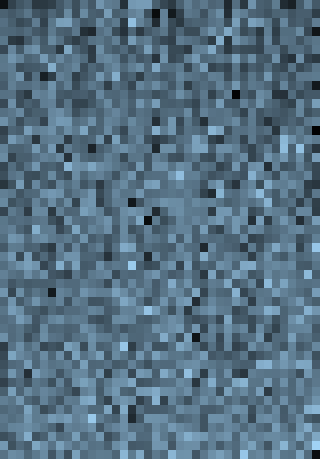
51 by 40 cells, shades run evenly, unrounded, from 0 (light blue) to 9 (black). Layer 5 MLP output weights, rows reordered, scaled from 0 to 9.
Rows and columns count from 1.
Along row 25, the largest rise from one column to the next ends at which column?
19
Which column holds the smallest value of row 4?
29
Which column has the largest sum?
1
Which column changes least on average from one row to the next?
37
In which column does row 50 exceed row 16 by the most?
2
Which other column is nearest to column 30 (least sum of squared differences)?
14
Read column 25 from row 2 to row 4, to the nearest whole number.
4 5 6
